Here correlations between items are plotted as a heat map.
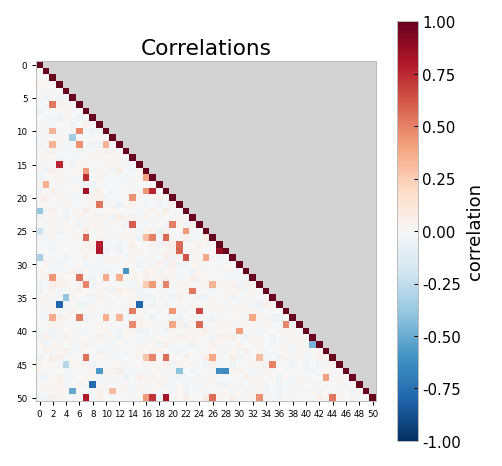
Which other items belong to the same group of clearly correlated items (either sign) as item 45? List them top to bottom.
4, 35
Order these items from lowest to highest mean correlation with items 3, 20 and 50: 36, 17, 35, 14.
36, 35, 14, 17
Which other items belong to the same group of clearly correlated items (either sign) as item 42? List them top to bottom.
41
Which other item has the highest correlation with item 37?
24
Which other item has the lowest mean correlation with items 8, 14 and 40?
48
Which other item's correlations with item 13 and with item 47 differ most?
31
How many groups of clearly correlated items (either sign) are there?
15
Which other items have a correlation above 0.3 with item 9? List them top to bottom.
21, 27, 28
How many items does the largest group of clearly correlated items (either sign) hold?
8
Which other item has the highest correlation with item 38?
6
